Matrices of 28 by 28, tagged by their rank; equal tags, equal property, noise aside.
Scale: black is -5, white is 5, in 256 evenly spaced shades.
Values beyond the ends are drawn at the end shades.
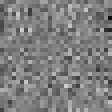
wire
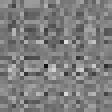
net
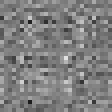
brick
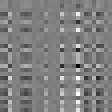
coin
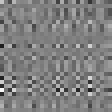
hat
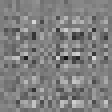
hat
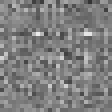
wire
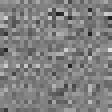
brick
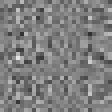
net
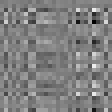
coin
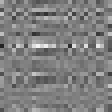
hat
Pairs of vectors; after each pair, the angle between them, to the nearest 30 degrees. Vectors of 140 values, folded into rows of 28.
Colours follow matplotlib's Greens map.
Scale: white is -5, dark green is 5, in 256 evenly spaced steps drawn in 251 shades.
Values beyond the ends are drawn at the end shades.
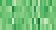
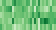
150 degrees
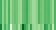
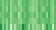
30 degrees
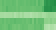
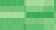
90 degrees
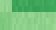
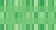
90 degrees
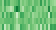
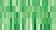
120 degrees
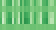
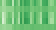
30 degrees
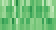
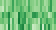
90 degrees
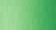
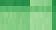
90 degrees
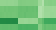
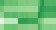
150 degrees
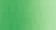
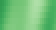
90 degrees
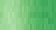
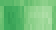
150 degrees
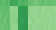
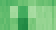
30 degrees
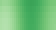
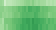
60 degrees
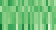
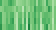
60 degrees
